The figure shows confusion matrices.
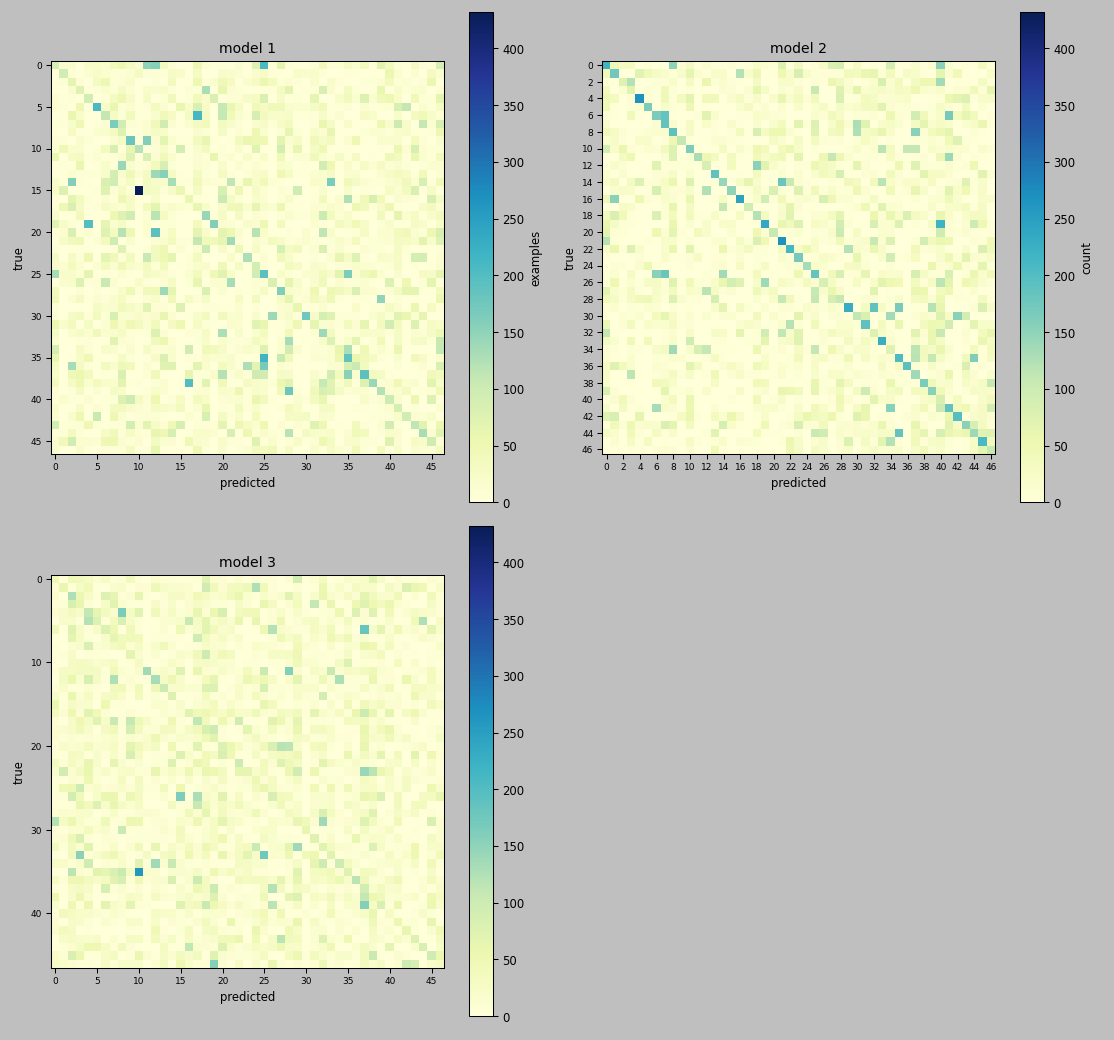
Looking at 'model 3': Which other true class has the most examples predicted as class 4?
5
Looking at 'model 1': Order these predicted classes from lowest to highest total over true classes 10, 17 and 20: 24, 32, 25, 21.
25, 21, 32, 24
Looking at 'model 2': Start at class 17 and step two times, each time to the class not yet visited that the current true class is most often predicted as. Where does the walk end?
21
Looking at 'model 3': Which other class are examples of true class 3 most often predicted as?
31
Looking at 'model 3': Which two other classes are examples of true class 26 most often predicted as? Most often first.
15, 17
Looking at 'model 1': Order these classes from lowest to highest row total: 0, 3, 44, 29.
29, 3, 44, 0
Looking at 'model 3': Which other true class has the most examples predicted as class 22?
17
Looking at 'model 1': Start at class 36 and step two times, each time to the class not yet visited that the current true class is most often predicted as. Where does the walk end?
35
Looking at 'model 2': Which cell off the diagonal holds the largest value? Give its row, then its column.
19, 40
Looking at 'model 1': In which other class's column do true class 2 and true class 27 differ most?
13
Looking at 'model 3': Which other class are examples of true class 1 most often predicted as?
24
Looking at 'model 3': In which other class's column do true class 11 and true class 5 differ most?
28
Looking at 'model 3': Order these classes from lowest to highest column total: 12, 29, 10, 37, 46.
46, 12, 10, 29, 37
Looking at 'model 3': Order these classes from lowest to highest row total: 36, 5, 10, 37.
10, 37, 5, 36
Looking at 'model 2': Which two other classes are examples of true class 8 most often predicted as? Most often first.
37, 30
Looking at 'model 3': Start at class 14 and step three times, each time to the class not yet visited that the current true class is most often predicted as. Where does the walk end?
0
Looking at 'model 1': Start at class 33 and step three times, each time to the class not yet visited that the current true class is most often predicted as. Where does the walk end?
32
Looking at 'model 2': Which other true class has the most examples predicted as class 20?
15
